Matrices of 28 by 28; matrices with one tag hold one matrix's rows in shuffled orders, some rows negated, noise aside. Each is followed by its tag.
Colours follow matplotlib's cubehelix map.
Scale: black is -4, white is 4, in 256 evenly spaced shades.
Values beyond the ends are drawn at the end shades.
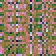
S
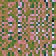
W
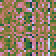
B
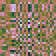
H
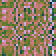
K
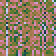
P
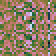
B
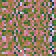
K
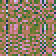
P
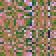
B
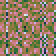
P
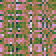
S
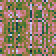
S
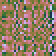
K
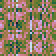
S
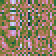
H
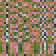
P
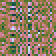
H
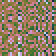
W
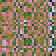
K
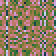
P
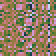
B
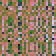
W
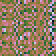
K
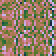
K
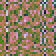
P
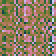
K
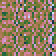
K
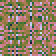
S
